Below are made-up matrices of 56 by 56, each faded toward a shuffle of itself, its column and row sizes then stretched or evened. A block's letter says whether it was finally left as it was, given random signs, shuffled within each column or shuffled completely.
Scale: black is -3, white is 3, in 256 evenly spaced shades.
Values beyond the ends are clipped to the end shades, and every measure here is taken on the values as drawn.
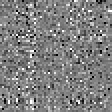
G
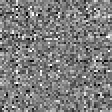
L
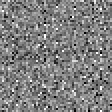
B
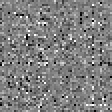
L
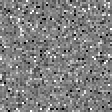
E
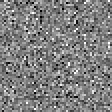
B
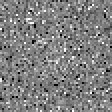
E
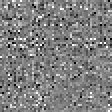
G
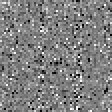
B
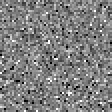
E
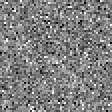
E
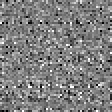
L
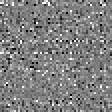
G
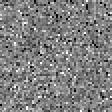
E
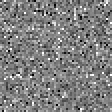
E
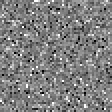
E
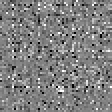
L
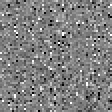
B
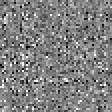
L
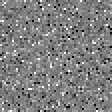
E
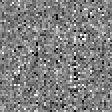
B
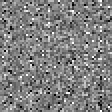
B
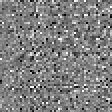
G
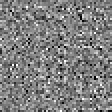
G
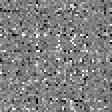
L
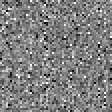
B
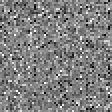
B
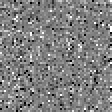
B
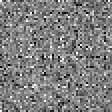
L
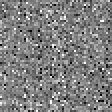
B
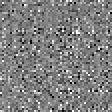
G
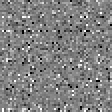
L
